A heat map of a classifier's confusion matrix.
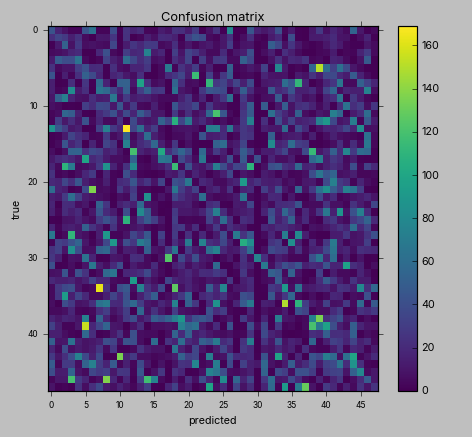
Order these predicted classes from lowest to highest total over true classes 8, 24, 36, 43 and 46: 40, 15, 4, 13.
15, 4, 13, 40
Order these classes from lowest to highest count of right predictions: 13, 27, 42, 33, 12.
42, 12, 33, 13, 27
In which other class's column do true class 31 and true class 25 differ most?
11
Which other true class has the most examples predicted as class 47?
34
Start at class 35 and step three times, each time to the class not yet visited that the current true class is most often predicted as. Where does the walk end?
9
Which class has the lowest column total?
30
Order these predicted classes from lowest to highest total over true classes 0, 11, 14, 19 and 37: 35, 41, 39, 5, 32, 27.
27, 35, 5, 39, 32, 41
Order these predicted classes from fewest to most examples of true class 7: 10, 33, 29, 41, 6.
6, 33, 41, 29, 10
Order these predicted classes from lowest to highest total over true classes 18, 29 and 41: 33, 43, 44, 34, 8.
43, 34, 44, 33, 8
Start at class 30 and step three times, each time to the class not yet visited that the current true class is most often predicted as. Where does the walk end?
39
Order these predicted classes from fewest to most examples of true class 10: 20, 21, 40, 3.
3, 40, 20, 21
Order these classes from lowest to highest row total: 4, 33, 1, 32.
1, 33, 32, 4
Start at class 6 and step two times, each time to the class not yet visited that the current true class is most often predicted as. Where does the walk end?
40
